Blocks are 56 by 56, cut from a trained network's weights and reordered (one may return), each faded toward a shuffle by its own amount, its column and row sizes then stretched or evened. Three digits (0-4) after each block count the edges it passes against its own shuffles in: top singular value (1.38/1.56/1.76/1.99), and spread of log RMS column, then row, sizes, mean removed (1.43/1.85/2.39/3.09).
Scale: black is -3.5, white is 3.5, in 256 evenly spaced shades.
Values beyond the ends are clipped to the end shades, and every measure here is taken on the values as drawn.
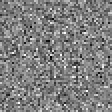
0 1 1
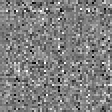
0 3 2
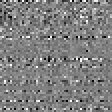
3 1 4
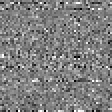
3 1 3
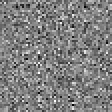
2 2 0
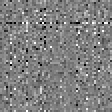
2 3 1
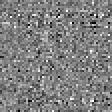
0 2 3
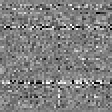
4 0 4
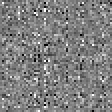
1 3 2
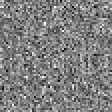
3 0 0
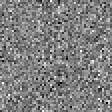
2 1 0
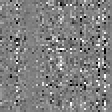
1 4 2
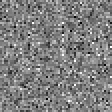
0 1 0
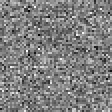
2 0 0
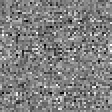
0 1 3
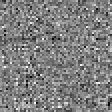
3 2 1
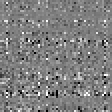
1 3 4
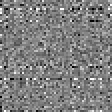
4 2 3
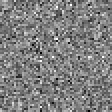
0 1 0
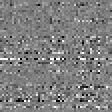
2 2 4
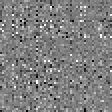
0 3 2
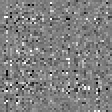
0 3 2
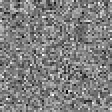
2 0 0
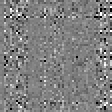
3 4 2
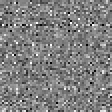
3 1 2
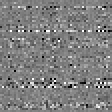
3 1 4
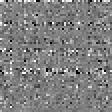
0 2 4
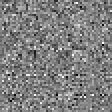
3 2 1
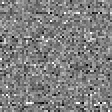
1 0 2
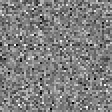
0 0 1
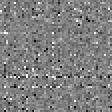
1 2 2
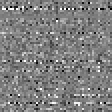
1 1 4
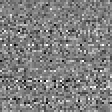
0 0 3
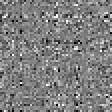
2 3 3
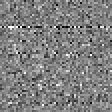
4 1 2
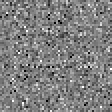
0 1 0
